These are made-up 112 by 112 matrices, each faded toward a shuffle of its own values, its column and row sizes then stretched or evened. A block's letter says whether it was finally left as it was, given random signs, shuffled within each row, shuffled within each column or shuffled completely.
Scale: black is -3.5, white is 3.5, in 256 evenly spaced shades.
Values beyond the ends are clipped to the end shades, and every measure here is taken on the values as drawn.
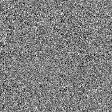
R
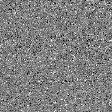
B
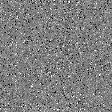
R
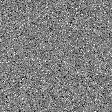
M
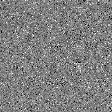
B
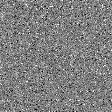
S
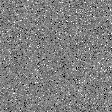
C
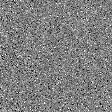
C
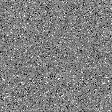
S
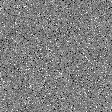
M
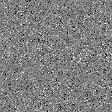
R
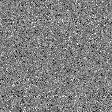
S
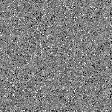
B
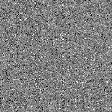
B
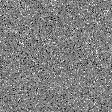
M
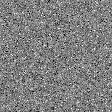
M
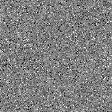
B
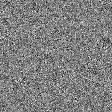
M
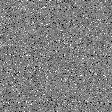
S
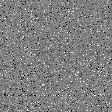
R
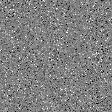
C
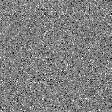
B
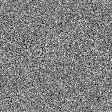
S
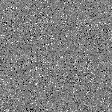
R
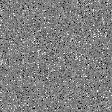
B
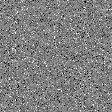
C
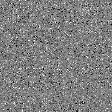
R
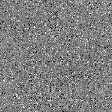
B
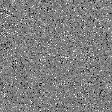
B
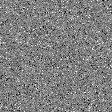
S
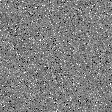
M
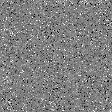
R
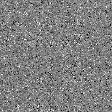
R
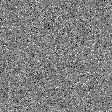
M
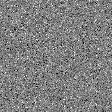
C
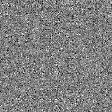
B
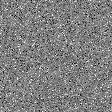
M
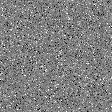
M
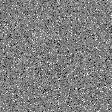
C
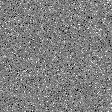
M
